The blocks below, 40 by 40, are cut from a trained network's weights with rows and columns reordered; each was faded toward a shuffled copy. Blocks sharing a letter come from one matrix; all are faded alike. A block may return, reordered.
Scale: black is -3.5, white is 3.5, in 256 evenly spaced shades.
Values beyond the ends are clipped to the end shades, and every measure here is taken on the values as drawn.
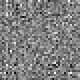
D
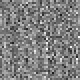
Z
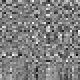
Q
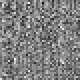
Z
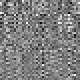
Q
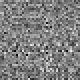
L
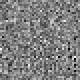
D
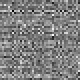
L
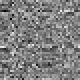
L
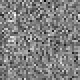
Z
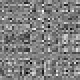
Q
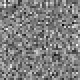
Z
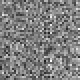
Z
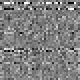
Q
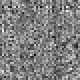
D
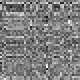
L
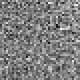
D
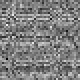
L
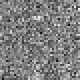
Z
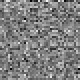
L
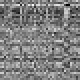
L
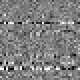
Q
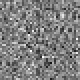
Z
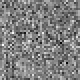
D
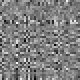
Q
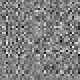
Q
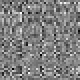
Q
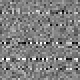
Q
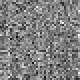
Z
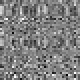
Q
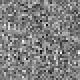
D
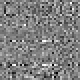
Q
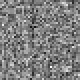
Z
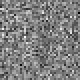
Z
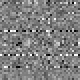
Q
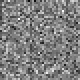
Z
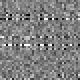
Q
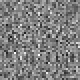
Z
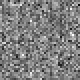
Z
